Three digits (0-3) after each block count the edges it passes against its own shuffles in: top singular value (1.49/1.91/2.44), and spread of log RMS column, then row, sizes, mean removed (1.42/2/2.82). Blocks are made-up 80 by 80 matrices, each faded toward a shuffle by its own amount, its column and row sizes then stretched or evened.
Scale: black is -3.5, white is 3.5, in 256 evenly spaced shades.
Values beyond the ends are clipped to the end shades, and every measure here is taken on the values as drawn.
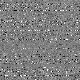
0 0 3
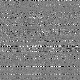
2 0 3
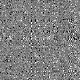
2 2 1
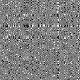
3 2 1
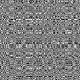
3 0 3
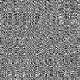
3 1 2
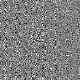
1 3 1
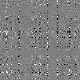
1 3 3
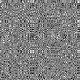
3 1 1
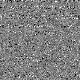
0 0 2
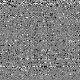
2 0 3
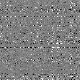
1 2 3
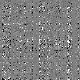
1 3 2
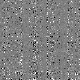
1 3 2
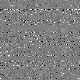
1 0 3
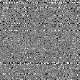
2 1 3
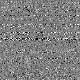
0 0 3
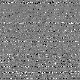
1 0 3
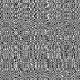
3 2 0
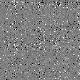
2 2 2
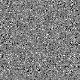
1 1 1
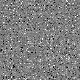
1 1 0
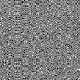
3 1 0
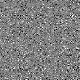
2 1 1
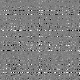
1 2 3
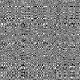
3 1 3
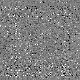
1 1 2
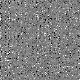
1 2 1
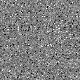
1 0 1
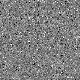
0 1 0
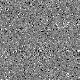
1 1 1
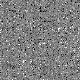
0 2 1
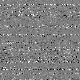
0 0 3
